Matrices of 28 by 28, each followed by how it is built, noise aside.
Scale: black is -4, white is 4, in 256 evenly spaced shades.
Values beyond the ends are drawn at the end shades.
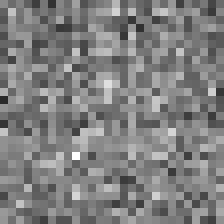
blocks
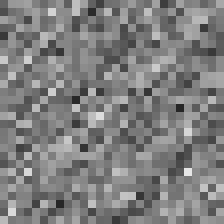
Hankel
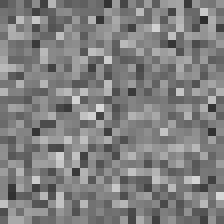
noise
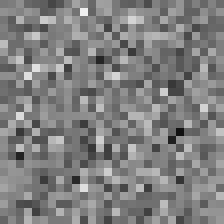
noise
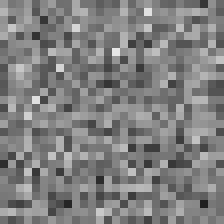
blocks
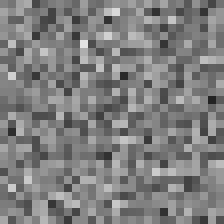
noise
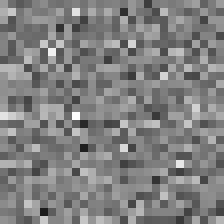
low rank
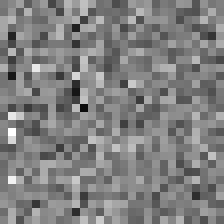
uneven columns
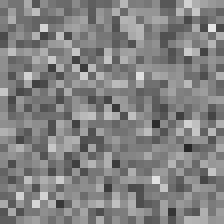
noise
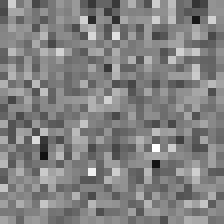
low rank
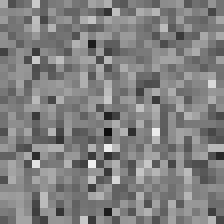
low rank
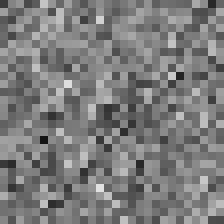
Hankel
